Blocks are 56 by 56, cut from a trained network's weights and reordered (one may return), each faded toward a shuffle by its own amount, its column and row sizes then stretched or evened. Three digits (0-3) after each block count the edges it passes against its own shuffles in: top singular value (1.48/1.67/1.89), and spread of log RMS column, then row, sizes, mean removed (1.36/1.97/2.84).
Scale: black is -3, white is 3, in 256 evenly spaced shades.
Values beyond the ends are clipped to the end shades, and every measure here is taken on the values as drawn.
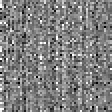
2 2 1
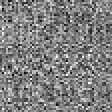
3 1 1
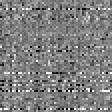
2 0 3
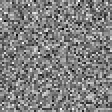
1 0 0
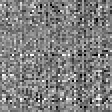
2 1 2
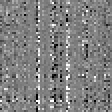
2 3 2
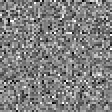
1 0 2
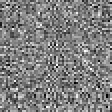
3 1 1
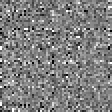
2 2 2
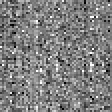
0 2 1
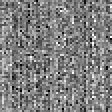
2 2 0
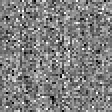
0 1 0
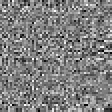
3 0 2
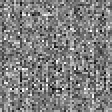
1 0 1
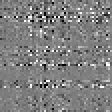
1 2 3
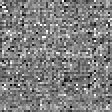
0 1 1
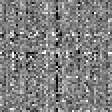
2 2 2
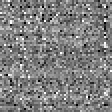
0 1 1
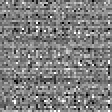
2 2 1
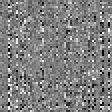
1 3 1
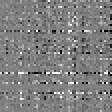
1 2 3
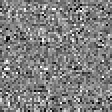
0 1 2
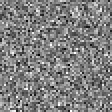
1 0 0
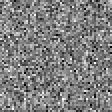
0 0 0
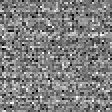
1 1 0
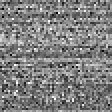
2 0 0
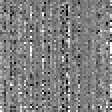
3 3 1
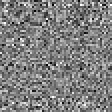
3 0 2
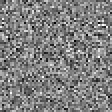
2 0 1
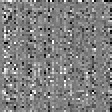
0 3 2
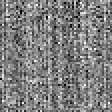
3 0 1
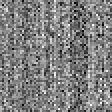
2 1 0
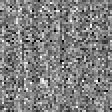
0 0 1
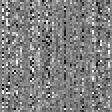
0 3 0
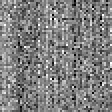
2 2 0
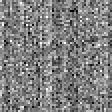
2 0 1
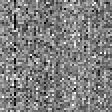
1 2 0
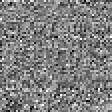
2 0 1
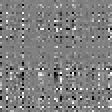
2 3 3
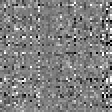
1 3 2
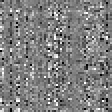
0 3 1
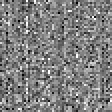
0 2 0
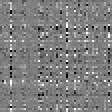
2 3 2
